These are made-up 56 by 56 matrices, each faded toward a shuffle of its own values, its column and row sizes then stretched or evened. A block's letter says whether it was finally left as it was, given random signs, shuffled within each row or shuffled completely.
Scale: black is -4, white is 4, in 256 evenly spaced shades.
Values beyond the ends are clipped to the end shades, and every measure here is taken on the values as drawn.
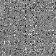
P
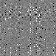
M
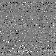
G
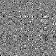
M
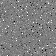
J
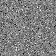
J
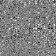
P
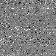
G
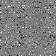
P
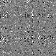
P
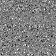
G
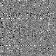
P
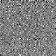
M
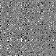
M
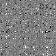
P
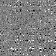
M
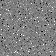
J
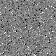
J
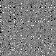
P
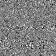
G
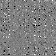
P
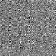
M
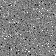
J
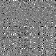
M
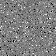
G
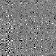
M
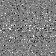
G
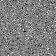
J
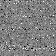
G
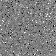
J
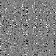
M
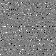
G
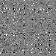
P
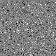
G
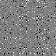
M
